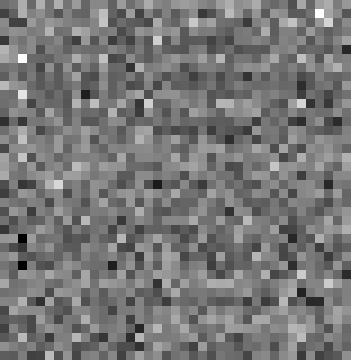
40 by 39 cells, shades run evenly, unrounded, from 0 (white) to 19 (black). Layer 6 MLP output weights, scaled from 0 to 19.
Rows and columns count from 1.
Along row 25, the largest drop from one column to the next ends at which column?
10
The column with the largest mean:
15
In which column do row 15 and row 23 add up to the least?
17
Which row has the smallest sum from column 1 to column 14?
19
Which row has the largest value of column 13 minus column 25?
7
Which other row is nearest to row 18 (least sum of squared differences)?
1
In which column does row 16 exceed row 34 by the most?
32
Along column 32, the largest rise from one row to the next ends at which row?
18
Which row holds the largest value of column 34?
33
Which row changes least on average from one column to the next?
6
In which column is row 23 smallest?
12
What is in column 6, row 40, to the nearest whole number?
5
